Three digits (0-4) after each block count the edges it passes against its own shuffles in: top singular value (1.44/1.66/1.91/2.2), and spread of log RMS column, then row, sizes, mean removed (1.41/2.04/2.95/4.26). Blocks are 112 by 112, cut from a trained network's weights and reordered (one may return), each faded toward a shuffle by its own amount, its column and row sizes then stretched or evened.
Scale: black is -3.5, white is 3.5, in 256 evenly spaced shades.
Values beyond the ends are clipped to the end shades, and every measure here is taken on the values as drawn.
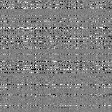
3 2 4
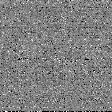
2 0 2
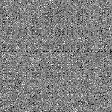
3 1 0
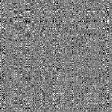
4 3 2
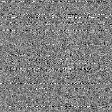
4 1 3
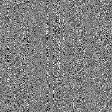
2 3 0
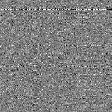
3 0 2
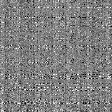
3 0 3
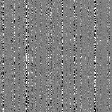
4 4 0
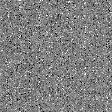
0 2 0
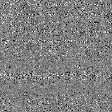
0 0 3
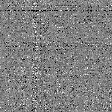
1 2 2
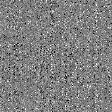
0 2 1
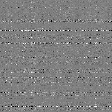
3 1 3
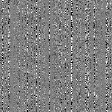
1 4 0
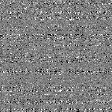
2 1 3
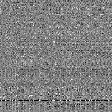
4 1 2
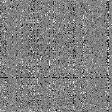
3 3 0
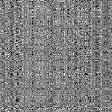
4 2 3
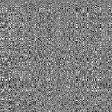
4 3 2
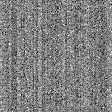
3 0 0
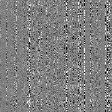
2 4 0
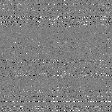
2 1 3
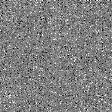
0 1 1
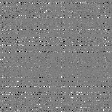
1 2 3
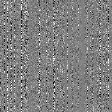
1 4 0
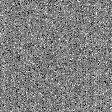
0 0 0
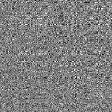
4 1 3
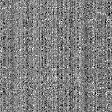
4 2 2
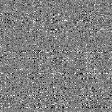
1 2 3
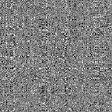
3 2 2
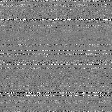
4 0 4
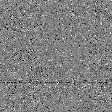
0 1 1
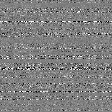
1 0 4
